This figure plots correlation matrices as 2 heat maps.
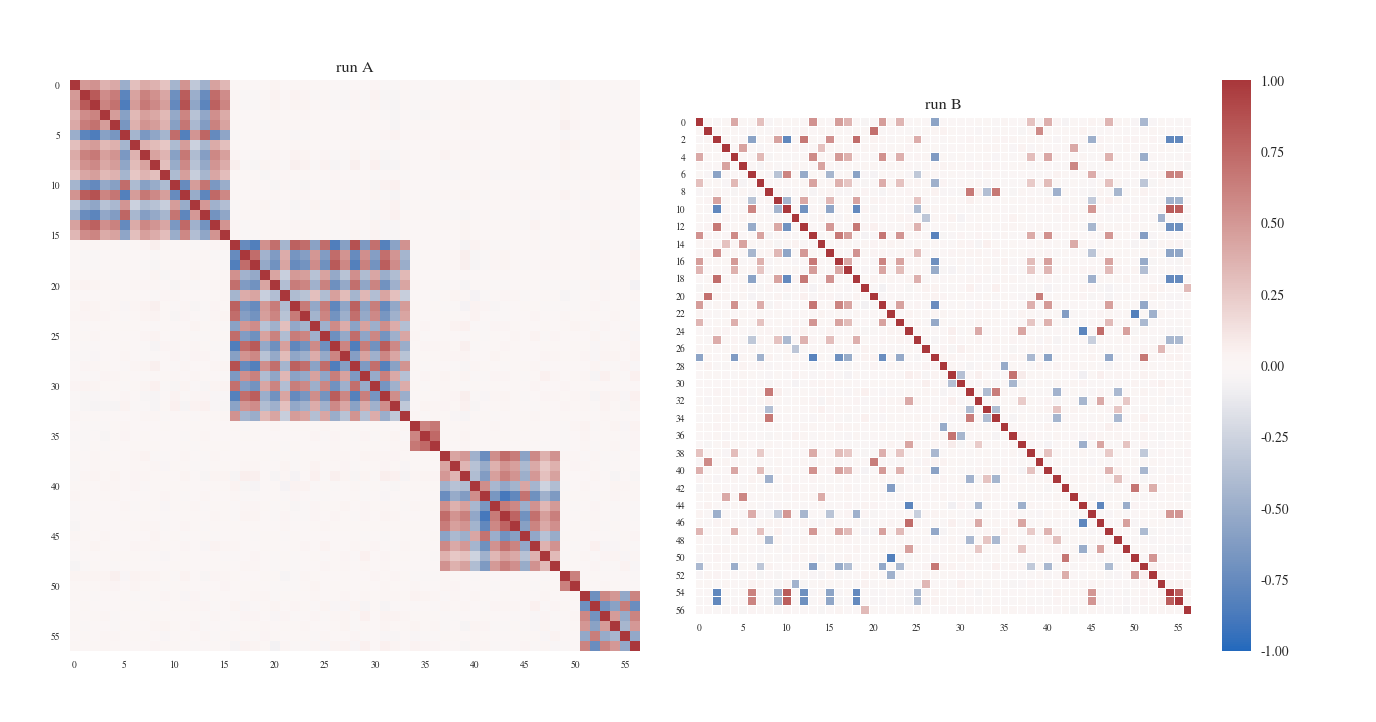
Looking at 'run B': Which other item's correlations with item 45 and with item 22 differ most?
50
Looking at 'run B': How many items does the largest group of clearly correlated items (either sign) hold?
13
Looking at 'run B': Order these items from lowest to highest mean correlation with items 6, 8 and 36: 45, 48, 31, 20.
48, 20, 45, 31
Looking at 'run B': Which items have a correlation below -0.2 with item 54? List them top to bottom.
2, 9, 12, 15, 18, 25
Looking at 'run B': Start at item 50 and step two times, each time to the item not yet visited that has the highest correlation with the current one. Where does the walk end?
52
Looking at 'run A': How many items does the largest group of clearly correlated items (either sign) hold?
18
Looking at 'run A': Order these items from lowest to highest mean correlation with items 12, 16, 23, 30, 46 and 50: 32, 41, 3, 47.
32, 41, 3, 47
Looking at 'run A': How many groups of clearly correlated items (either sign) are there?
6
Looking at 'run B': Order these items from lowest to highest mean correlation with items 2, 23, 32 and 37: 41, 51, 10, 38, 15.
10, 51, 41, 38, 15
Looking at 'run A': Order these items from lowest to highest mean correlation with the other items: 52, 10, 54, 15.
10, 52, 54, 15
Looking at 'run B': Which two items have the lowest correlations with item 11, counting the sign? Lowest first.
53, 26
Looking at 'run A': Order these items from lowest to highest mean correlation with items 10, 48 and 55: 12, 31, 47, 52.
31, 47, 12, 52
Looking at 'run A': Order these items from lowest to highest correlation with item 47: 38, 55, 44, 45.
45, 55, 38, 44
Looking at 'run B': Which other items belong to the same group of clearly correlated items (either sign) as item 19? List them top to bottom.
56
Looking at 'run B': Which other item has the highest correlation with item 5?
43
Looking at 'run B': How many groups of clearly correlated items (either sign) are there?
11
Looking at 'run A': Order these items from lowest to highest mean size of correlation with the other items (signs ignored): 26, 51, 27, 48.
51, 48, 27, 26
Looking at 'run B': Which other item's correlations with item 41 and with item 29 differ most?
36
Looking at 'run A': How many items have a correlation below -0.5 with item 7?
3
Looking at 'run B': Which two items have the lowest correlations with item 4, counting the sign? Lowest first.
27, 51
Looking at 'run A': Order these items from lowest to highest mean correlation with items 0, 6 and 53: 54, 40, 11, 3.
40, 54, 3, 11
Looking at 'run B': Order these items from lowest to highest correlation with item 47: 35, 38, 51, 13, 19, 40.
51, 19, 35, 38, 40, 13
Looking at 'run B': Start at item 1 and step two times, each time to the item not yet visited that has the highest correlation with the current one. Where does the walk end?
39
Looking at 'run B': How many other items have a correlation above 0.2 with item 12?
5
